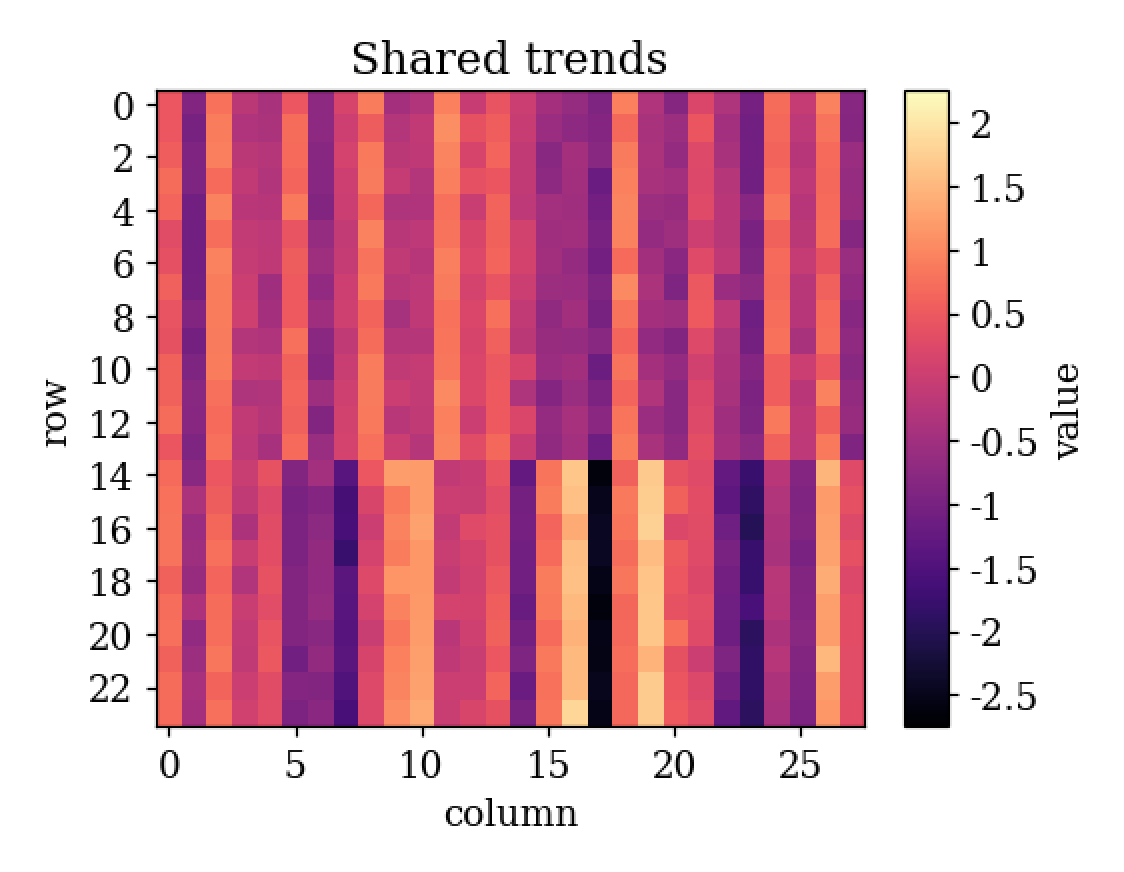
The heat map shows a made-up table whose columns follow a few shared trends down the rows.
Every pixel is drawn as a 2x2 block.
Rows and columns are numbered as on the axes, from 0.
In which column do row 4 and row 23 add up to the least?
17
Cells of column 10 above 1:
10
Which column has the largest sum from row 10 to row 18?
26
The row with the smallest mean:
9
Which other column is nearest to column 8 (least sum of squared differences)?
11
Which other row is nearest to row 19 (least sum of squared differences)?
22
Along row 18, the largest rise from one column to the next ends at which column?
18
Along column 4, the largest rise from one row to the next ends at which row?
14
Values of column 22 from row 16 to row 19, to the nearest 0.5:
-1 -1 -1 -1
